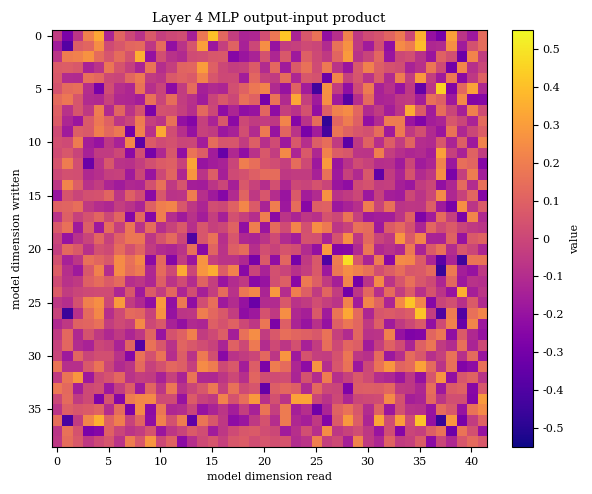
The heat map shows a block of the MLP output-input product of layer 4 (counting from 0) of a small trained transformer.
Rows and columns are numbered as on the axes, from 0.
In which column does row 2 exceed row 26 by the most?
1
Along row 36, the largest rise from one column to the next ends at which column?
38
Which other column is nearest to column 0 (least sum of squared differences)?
11
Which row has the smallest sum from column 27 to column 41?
6
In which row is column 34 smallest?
28
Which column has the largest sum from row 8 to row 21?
10
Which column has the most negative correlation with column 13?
33
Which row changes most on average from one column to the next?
36
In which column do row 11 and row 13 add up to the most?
37
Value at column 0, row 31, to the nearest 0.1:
0.2
